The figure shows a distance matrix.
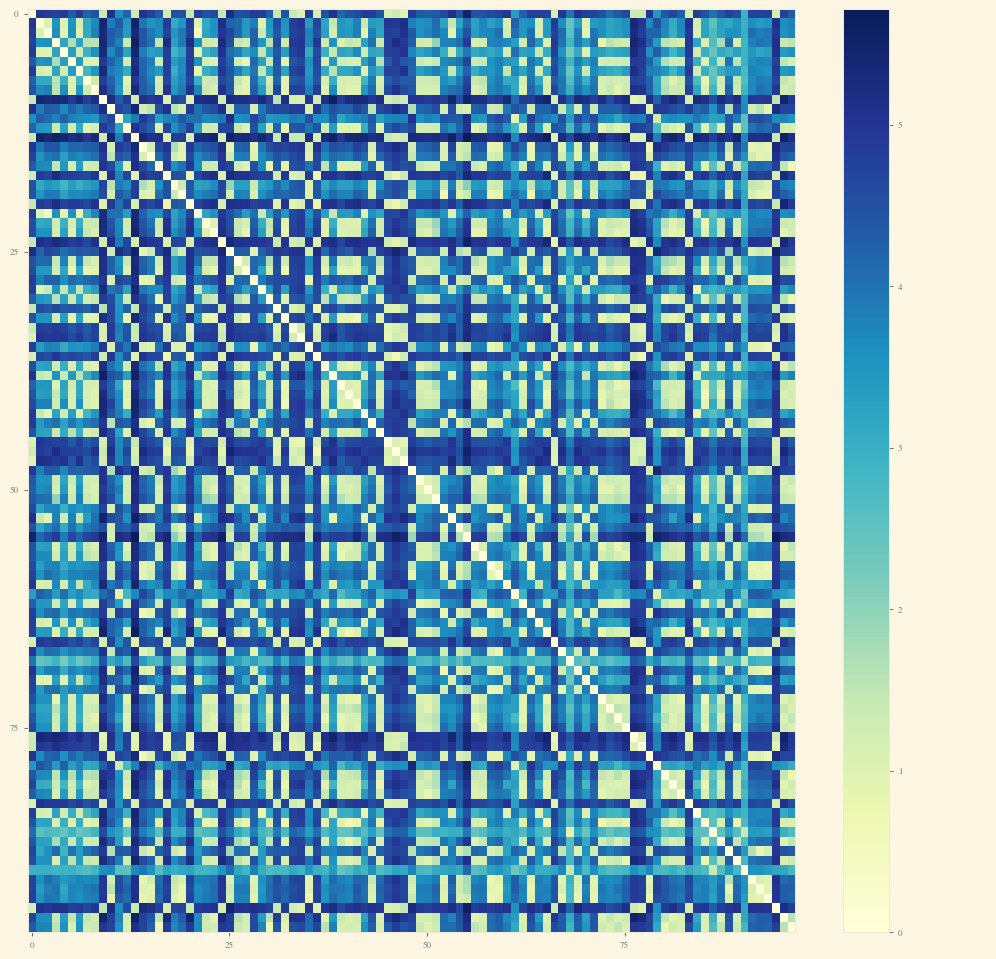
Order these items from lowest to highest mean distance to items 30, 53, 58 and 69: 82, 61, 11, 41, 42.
42, 82, 41, 61, 11
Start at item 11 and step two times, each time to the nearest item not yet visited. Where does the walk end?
79
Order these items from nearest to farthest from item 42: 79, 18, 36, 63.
18, 79, 63, 36
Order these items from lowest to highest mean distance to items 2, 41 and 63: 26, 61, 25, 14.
26, 14, 25, 61
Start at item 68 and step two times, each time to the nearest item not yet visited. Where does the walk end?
90
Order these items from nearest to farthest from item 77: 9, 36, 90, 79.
36, 9, 90, 79
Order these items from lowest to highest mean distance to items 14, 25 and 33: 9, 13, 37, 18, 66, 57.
18, 66, 9, 13, 37, 57
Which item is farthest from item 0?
55
